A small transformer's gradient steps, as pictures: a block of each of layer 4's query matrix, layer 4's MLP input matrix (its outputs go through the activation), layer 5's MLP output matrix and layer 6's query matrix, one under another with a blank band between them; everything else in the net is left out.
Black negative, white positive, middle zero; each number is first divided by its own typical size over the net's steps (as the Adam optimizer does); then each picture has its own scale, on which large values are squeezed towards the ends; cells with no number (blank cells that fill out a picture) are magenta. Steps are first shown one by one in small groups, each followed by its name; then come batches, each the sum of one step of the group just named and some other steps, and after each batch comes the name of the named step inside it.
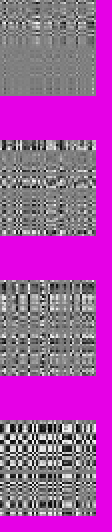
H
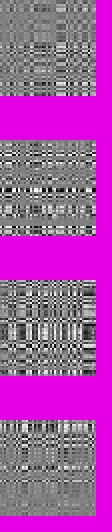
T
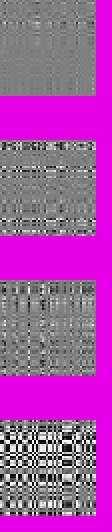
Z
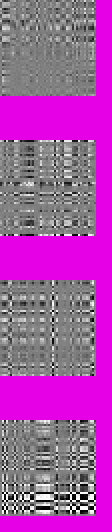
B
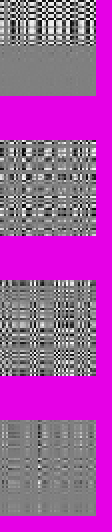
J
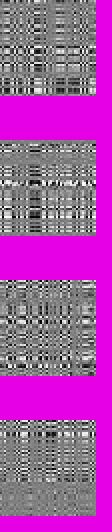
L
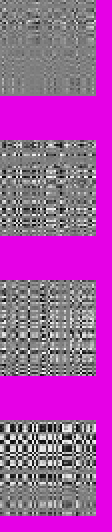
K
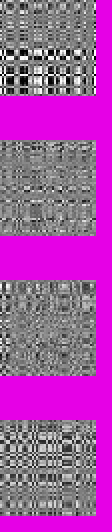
Z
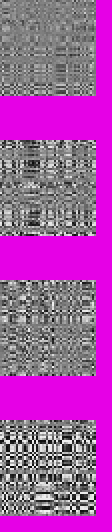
B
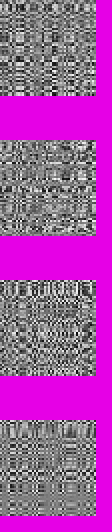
T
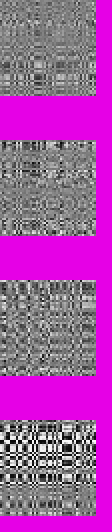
H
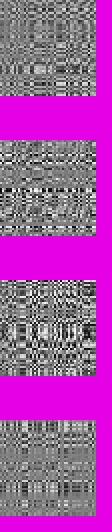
T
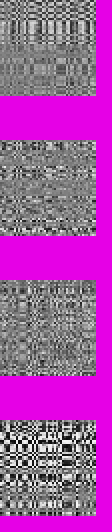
Z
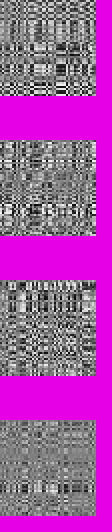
J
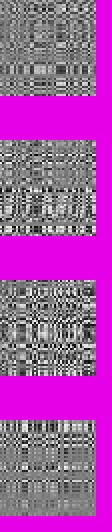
T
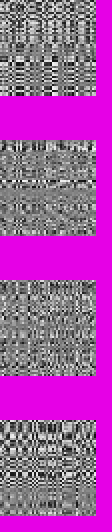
H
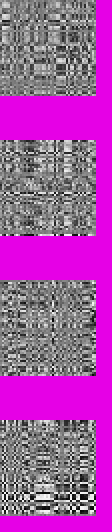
B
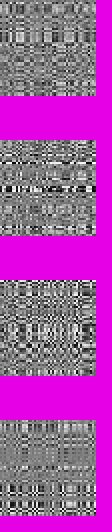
T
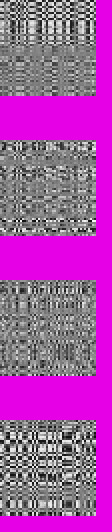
Z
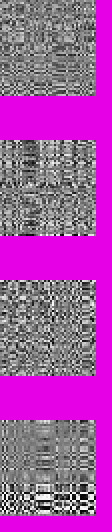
B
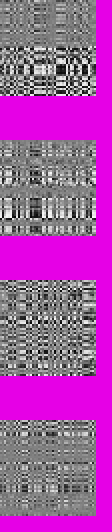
L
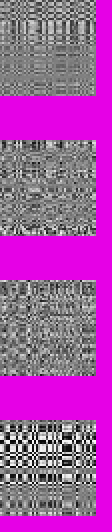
H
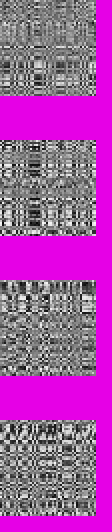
H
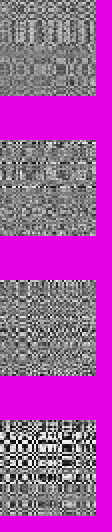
J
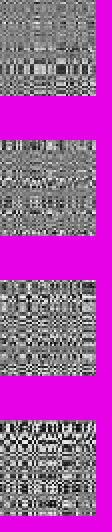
H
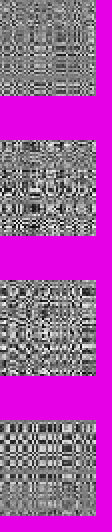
K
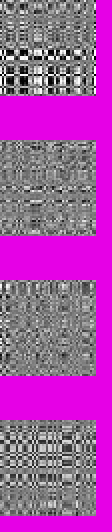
Z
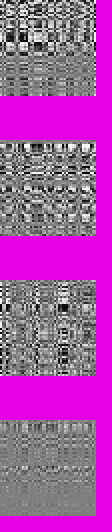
T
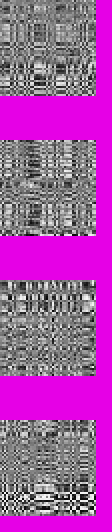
B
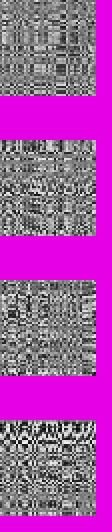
H
